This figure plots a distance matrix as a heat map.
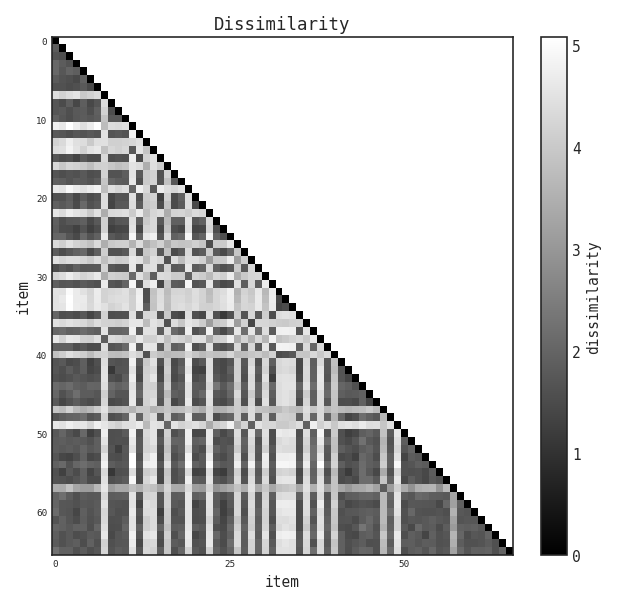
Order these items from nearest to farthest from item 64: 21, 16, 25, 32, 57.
21, 25, 57, 16, 32
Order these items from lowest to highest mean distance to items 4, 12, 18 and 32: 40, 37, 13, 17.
17, 37, 40, 13
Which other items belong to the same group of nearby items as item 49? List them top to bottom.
16, 28, 36
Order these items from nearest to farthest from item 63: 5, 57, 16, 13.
5, 57, 16, 13
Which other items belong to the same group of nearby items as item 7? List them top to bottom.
38
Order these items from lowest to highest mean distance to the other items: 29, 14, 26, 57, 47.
29, 57, 47, 26, 14
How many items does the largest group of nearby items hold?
47
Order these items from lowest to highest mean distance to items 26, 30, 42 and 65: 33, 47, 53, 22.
53, 22, 47, 33
